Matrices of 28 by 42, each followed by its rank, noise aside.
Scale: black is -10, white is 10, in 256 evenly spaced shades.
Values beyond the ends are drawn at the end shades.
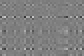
one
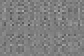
three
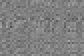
four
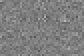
six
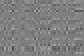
two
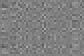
three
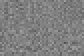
six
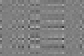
one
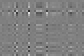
one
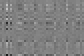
one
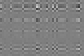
one
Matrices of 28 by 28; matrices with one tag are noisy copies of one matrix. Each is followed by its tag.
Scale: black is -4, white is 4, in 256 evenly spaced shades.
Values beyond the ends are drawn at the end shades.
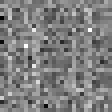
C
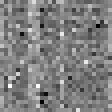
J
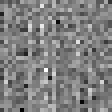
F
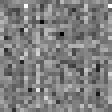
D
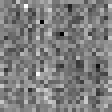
D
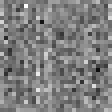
D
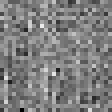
F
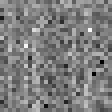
C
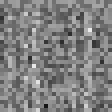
C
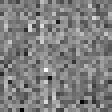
F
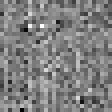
F
